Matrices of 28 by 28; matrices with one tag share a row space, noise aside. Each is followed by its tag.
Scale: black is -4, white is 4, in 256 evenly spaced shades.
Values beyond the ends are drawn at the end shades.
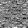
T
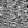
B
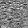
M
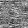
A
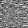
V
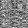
T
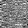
V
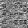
V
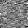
B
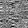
A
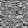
T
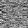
V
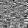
B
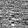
A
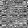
V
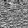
M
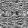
T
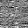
A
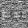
T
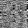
B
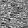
M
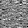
T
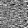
B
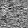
M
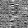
A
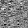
M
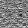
T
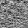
M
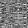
V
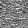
T
